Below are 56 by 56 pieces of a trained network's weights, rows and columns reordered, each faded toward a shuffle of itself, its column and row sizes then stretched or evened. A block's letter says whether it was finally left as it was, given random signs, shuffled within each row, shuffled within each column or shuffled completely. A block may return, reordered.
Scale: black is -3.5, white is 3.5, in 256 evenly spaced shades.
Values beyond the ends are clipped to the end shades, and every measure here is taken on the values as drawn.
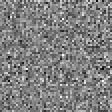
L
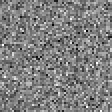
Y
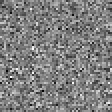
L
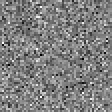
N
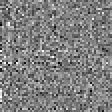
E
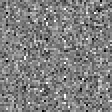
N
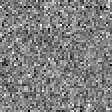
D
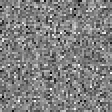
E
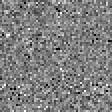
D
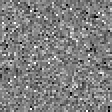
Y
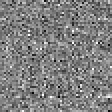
E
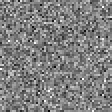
Y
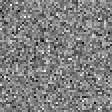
Y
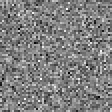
Y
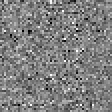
E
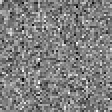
N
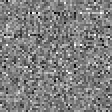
L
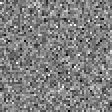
Y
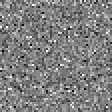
D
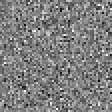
N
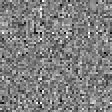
E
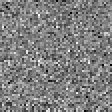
D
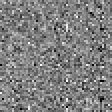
E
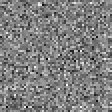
D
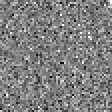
D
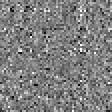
E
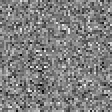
L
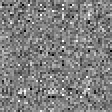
E
